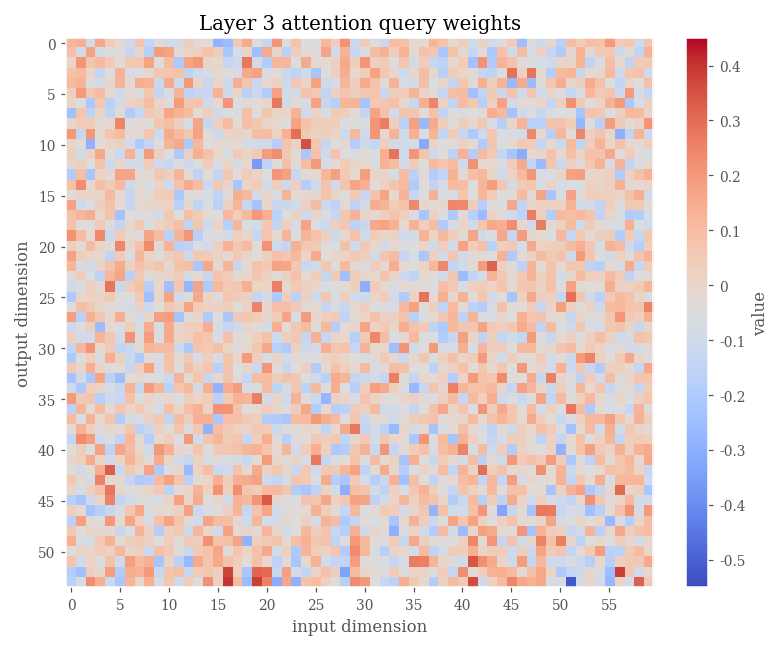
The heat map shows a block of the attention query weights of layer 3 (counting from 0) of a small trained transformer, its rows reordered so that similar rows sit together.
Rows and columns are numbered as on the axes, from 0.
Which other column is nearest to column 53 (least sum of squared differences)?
54
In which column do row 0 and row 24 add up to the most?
21
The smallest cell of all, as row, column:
53, 51
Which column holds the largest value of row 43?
3
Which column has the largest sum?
20
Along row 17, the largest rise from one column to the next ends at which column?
47
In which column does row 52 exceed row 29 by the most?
56
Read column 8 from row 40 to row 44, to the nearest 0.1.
-0.1 0 0.2 -0.2 0
